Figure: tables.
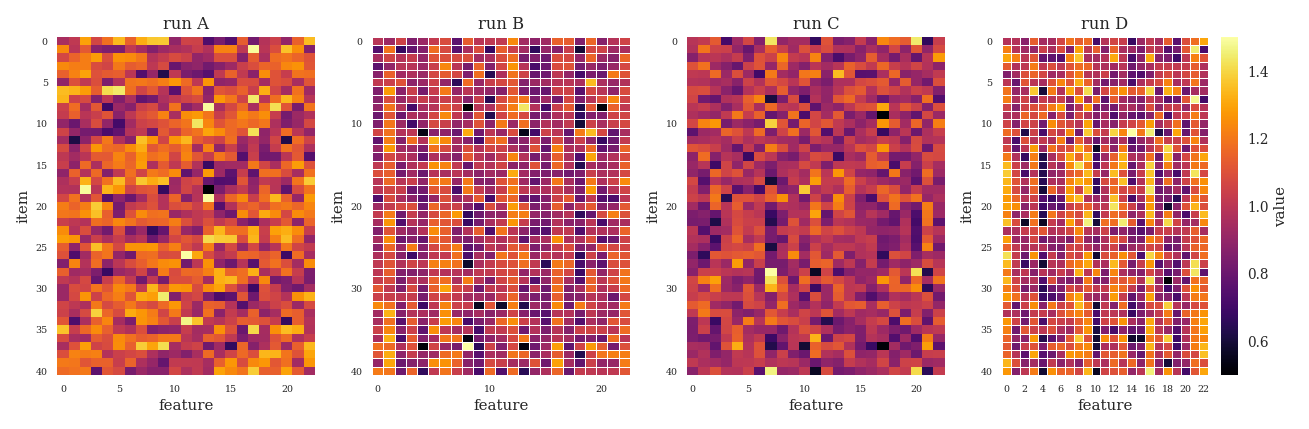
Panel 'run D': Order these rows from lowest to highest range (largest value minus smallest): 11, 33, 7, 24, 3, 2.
3, 24, 33, 2, 7, 11
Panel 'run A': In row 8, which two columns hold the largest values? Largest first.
13, 19
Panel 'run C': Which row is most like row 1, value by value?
33
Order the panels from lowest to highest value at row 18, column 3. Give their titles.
run B, run A, run C, run D
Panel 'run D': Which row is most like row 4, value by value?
23
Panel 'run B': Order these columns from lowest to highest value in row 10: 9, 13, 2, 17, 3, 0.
3, 0, 2, 17, 9, 13
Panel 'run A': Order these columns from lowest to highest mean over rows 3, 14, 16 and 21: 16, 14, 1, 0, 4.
14, 16, 4, 0, 1
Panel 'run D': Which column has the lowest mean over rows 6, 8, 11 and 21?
4
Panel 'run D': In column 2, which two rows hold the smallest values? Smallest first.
22, 11
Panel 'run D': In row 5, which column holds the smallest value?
14
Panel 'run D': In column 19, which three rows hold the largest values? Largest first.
11, 6, 10
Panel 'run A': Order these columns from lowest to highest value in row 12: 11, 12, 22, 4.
22, 12, 4, 11
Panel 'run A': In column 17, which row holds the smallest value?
30
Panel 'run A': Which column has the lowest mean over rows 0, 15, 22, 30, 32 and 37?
17
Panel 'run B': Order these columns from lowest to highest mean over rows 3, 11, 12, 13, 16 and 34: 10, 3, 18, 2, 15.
15, 2, 18, 10, 3
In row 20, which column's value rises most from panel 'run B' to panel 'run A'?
4
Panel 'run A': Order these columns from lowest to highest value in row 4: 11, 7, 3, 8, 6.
7, 11, 8, 6, 3
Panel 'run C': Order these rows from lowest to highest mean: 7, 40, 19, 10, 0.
7, 40, 0, 19, 10
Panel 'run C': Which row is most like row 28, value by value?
40
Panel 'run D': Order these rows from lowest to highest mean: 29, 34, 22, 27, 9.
9, 29, 27, 34, 22
